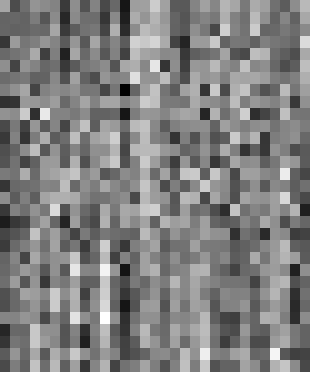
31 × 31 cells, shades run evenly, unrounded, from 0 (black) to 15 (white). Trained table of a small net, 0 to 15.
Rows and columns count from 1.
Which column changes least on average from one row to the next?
28
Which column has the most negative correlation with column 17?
11
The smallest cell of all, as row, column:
8, 13
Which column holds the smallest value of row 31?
9
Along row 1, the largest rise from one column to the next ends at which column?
14
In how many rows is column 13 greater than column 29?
4
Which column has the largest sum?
15
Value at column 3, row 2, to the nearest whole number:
6
